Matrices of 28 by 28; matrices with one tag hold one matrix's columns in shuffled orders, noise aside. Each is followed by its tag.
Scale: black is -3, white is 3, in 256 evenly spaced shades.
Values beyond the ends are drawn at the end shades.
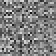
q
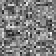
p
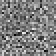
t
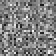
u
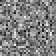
p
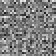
q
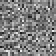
t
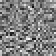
t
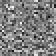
t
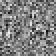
p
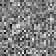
u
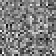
u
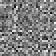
t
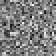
p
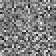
t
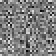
q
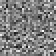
t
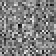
u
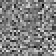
t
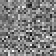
t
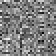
q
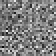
t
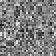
p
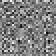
q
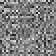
q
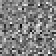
u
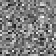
u
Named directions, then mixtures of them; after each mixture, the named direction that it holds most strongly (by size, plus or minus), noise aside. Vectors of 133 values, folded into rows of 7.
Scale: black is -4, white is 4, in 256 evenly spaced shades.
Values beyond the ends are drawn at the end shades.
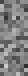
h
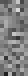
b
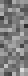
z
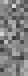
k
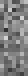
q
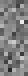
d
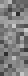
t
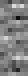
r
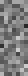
h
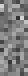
h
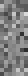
t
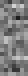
r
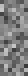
h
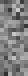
b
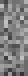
q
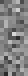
b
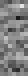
r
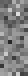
t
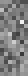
d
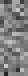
b
